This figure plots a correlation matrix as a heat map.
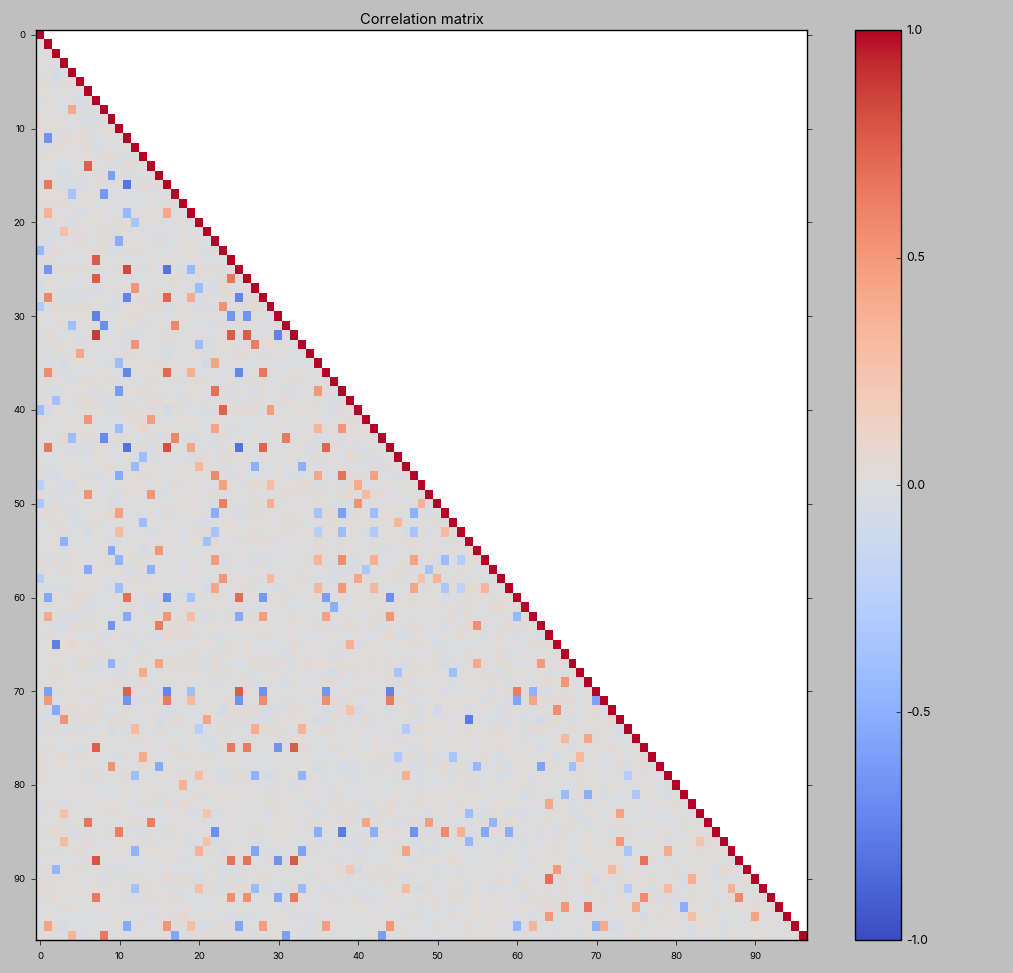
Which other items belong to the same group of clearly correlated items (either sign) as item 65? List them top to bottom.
2, 39, 72, 89
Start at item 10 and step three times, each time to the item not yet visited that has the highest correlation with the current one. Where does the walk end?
53
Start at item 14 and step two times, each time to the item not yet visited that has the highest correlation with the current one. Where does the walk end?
84
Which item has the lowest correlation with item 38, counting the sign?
85
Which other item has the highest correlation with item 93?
69
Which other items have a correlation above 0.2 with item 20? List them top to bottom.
46, 79, 87, 91
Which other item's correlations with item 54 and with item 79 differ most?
73
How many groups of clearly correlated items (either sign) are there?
16
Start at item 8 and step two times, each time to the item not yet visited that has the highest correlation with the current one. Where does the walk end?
4
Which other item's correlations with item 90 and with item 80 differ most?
64
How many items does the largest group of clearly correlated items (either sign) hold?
13
